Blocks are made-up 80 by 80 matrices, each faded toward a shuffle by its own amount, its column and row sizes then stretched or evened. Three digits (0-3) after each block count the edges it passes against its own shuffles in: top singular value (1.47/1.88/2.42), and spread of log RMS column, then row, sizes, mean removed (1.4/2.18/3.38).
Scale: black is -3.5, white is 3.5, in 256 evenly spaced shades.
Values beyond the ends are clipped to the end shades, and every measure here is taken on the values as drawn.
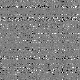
0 1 3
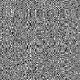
3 2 0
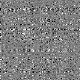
2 1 2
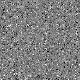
0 1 1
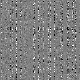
2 3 1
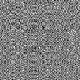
3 0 0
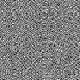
3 0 0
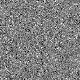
0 1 0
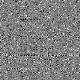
2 0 1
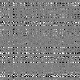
3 2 3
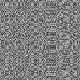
3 0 1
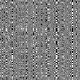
3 3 1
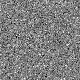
0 0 0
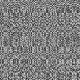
3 1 1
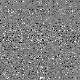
0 1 2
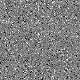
0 1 1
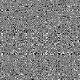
2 1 2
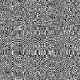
3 2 1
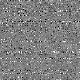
2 1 2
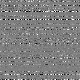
2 0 3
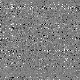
1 1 2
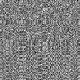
3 1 0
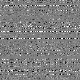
2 0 3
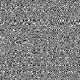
2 0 2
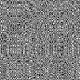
3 1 0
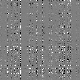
2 3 2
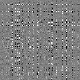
3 3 2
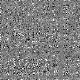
0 2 2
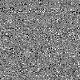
1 0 2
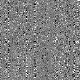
2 2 0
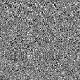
2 0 1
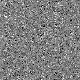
1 1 0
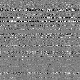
2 0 3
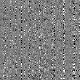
1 3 1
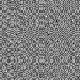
3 1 0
